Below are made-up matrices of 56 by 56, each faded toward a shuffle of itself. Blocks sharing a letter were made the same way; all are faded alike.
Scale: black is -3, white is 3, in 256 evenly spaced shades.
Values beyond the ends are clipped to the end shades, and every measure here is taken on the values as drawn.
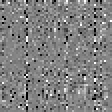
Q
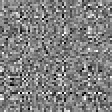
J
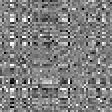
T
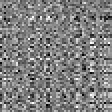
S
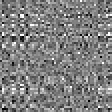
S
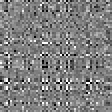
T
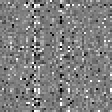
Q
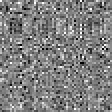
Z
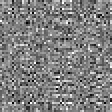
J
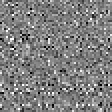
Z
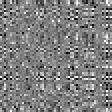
T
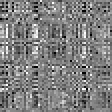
T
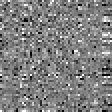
Z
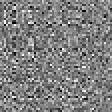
J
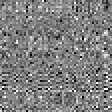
Z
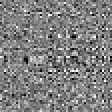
J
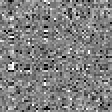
Z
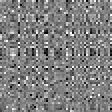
T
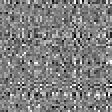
S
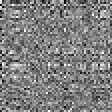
J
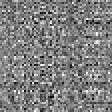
J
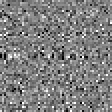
Z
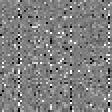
Q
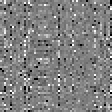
Q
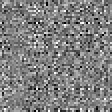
J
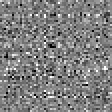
Z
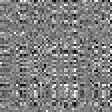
T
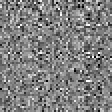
J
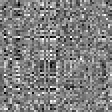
S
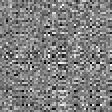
S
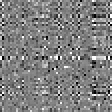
T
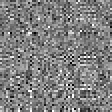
J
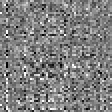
J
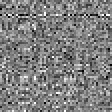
J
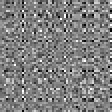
T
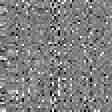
Q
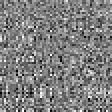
J
